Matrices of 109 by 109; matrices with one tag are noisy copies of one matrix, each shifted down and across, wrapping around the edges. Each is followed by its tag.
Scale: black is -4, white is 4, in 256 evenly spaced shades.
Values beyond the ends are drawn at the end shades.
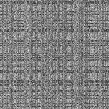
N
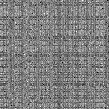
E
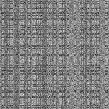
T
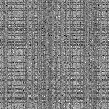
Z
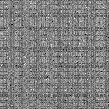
E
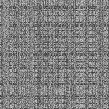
E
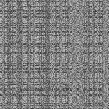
T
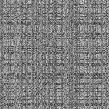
N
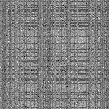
Z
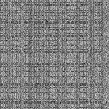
E
